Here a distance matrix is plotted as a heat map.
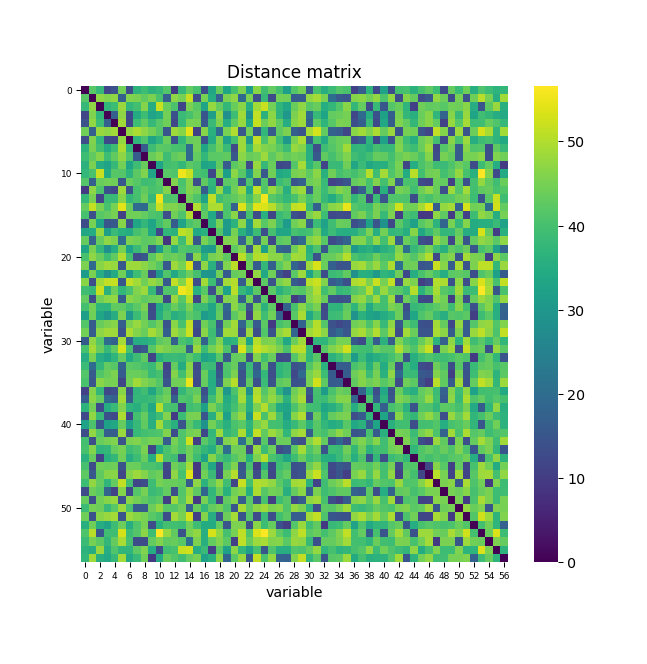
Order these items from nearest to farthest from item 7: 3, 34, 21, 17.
3, 17, 34, 21
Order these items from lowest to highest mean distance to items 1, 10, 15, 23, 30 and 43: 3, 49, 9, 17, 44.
49, 17, 9, 3, 44
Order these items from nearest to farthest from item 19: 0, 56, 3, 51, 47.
56, 3, 0, 47, 51
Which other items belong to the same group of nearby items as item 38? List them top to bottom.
2, 13, 40, 44, 53
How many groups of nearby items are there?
6
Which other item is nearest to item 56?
9
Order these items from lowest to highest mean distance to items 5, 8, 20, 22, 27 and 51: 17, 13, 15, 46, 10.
15, 46, 17, 10, 13
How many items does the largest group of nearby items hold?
18
